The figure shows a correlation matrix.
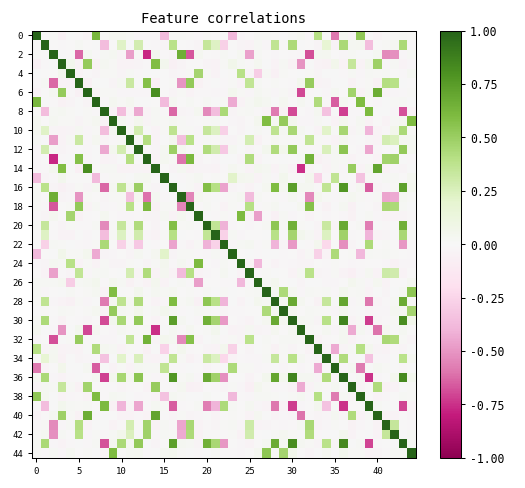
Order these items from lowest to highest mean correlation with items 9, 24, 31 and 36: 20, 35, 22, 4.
22, 35, 4, 20
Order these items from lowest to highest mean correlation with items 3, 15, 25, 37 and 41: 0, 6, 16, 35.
0, 16, 35, 6
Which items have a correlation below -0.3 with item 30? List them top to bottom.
8, 22, 39
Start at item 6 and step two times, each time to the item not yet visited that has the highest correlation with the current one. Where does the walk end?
40
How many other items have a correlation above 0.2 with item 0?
3
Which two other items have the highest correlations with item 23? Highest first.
35, 15
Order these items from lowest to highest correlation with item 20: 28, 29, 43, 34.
29, 34, 28, 43
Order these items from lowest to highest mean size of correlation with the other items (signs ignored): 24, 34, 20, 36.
24, 34, 20, 36
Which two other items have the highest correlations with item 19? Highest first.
24, 4
